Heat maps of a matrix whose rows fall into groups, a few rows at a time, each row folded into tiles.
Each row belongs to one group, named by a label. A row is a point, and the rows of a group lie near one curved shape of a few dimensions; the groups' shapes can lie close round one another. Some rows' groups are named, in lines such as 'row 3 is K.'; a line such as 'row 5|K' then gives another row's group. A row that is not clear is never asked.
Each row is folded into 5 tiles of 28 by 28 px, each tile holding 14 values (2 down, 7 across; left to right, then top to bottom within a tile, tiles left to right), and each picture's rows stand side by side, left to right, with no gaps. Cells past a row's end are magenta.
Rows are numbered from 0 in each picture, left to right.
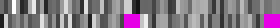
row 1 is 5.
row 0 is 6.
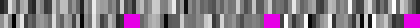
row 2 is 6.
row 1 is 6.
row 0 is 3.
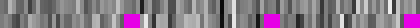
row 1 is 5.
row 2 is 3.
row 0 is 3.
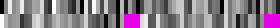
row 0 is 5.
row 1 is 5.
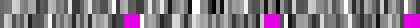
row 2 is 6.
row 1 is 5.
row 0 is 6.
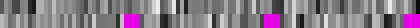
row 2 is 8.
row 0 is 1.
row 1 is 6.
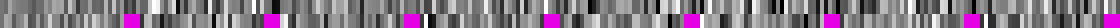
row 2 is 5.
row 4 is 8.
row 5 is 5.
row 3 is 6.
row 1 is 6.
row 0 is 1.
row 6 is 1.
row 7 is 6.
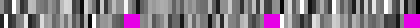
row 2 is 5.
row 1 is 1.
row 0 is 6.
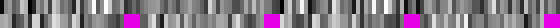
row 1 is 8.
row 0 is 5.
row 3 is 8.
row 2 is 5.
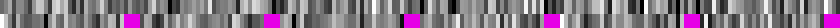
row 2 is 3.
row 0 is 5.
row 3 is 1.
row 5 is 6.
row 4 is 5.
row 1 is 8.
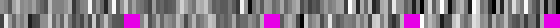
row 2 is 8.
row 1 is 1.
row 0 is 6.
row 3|5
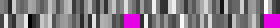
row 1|6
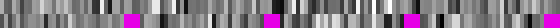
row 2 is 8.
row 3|8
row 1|6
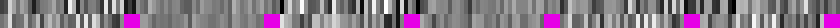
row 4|1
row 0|1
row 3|3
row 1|3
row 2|5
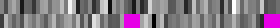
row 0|1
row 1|3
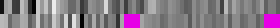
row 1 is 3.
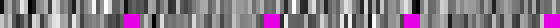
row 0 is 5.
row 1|3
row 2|6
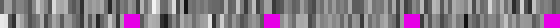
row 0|5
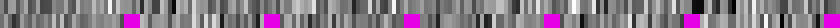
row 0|3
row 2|6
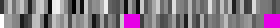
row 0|5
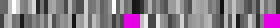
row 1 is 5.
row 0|6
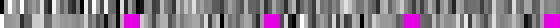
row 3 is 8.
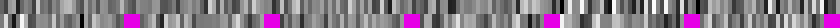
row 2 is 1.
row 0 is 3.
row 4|5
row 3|8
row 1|8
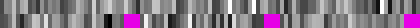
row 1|6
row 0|8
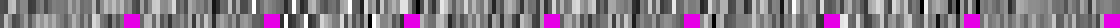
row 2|6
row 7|1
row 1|6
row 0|8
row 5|3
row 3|1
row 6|5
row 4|6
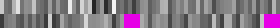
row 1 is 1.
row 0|1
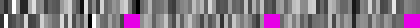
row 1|1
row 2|6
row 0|6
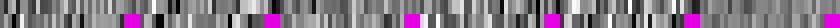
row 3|5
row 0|3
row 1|8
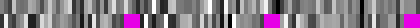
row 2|5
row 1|6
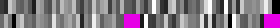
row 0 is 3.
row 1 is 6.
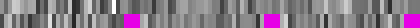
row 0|6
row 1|1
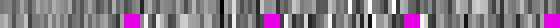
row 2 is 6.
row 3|5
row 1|5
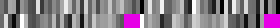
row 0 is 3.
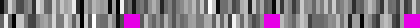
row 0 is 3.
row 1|1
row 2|1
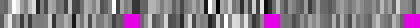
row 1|1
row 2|3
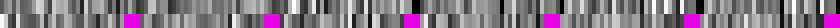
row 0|5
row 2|6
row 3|5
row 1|8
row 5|5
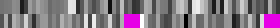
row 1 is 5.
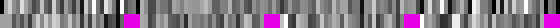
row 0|5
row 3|5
